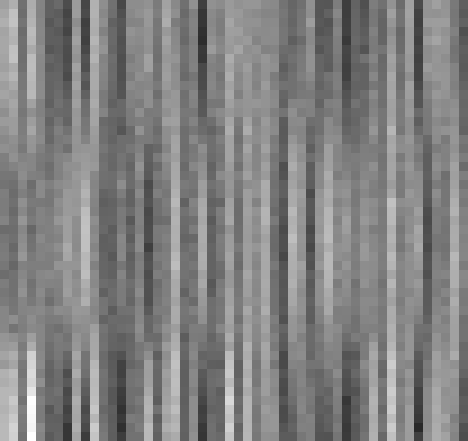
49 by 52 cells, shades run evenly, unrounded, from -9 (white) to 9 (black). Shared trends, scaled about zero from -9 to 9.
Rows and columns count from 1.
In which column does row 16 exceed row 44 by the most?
4
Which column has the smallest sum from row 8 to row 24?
44
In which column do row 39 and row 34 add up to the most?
32
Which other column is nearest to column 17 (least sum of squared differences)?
48
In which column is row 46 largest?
14
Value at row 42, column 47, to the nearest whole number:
3
